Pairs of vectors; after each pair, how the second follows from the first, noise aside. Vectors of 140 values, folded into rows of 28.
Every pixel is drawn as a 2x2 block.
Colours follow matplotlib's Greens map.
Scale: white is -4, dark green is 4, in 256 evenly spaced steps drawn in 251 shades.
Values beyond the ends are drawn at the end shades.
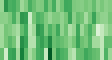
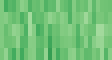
shrunk.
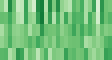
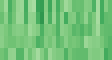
shrunk.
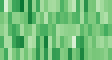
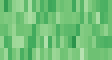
negated, shrunk.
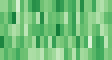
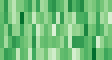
reversed, negated.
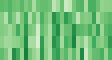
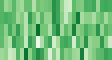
sign-scrambled.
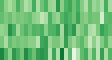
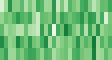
wrapped around, negated.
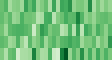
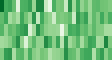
wrapped around, negated.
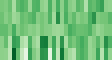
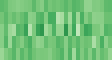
wrapped around, negated, shrunk.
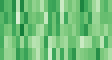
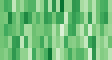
reversed, negated.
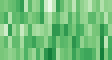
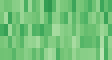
negated, shrunk.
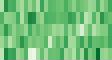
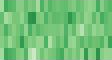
shrunk.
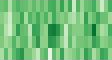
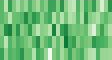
sign-scrambled.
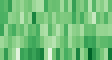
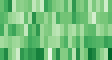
copied.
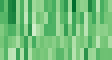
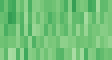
shrunk.
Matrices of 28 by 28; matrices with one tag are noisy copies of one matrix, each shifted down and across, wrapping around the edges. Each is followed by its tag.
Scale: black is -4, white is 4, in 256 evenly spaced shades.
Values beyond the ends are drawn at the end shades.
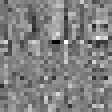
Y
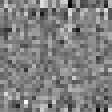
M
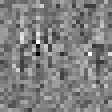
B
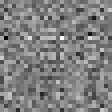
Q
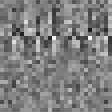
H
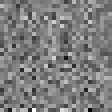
Q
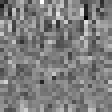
M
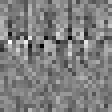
H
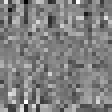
B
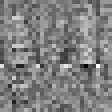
Y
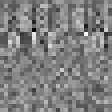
H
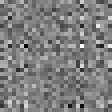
Q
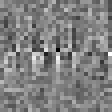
H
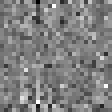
B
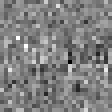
M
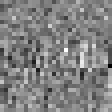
M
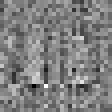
Y
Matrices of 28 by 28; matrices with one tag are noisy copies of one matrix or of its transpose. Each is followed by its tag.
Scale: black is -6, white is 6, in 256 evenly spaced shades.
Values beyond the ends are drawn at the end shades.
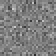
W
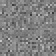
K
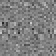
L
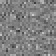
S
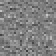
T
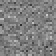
T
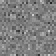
S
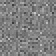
K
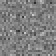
S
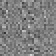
L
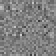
W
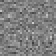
T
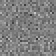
K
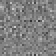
W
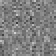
S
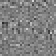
L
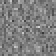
T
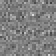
S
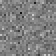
S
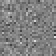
W
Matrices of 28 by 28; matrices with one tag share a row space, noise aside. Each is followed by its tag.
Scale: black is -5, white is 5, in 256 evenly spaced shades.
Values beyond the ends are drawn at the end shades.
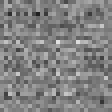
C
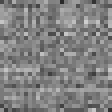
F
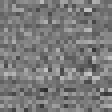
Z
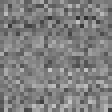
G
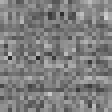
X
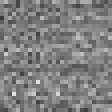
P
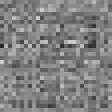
F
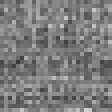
Z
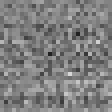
G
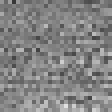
Z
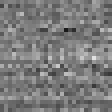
Z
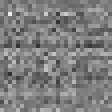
C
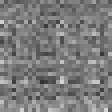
F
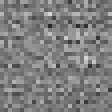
G
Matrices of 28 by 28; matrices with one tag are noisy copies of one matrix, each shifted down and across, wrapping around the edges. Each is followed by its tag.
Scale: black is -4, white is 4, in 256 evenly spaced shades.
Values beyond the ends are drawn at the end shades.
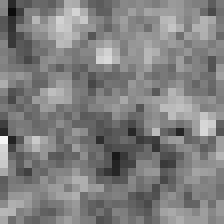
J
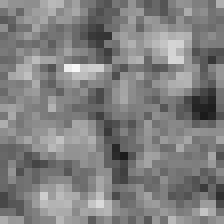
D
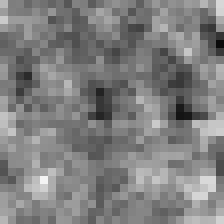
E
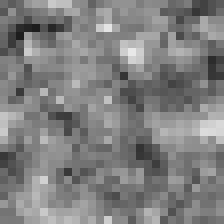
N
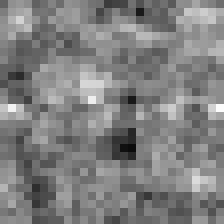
D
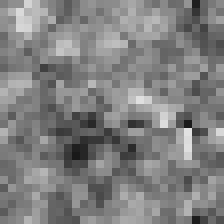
J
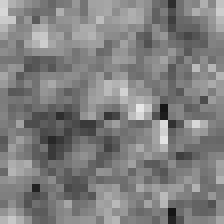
J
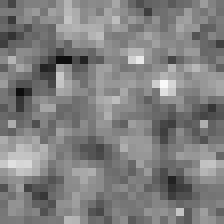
N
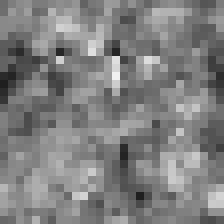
J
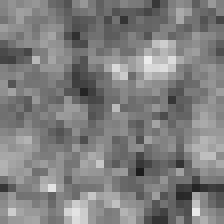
N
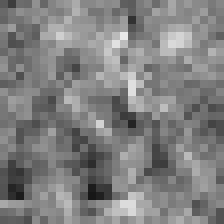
E
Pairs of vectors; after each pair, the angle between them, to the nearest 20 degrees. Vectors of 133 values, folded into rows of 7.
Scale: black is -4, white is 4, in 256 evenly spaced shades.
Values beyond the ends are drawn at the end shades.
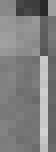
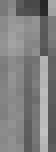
20 degrees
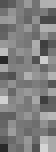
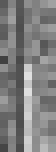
60 degrees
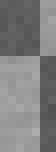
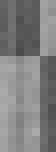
20 degrees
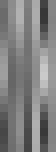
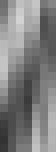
60 degrees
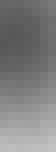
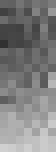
20 degrees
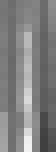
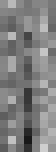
140 degrees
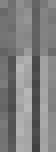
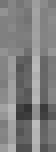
160 degrees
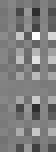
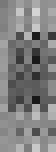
140 degrees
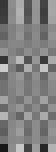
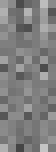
140 degrees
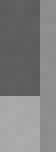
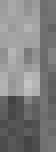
160 degrees
